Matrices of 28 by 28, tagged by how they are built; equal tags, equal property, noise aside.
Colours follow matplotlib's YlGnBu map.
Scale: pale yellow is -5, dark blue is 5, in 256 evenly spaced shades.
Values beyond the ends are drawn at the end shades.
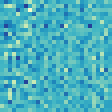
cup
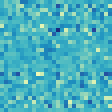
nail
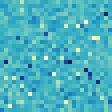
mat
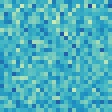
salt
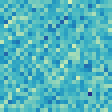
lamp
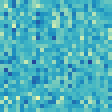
cup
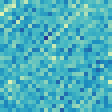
lamp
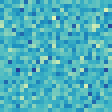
nail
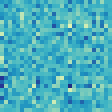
cup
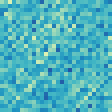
lamp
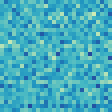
salt
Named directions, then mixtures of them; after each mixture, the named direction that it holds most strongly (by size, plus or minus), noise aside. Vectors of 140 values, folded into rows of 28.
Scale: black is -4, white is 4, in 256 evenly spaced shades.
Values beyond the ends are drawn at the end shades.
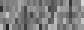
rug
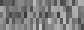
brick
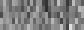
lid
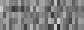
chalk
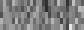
lid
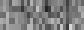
lid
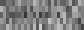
brick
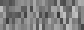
brick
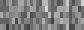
lid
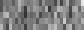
rug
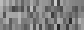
chalk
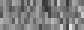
lid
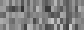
chalk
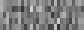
chalk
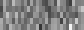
lid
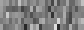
chalk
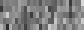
rug
